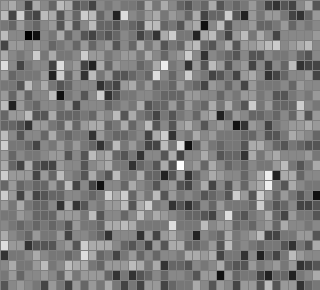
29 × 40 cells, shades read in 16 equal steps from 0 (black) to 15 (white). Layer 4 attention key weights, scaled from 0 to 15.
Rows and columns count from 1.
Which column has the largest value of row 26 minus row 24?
25
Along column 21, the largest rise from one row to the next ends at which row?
7
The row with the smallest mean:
28
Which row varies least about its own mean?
23
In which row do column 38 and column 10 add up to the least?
21
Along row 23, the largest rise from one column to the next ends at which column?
22
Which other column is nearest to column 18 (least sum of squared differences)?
9
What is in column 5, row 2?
4
